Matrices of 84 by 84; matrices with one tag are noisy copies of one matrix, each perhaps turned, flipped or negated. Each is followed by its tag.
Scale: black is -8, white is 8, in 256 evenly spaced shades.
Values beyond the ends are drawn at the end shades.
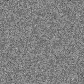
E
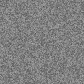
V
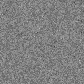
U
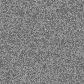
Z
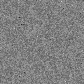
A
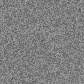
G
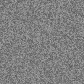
U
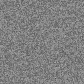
G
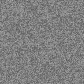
Z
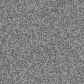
G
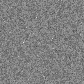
G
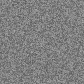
E
